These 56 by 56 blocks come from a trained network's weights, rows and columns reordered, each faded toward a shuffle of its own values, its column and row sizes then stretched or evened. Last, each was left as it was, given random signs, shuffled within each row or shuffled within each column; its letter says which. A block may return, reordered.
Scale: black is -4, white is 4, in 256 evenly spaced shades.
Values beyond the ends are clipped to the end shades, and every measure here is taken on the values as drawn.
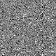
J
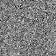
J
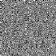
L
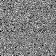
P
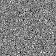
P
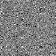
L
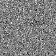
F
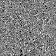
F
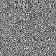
L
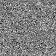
P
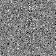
F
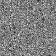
F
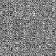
L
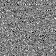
P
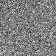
P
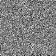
J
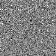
J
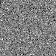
P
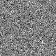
F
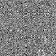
L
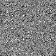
J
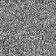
L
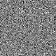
J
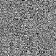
L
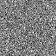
J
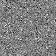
F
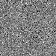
P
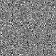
L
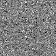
F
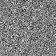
P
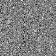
F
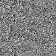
J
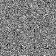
J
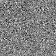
J
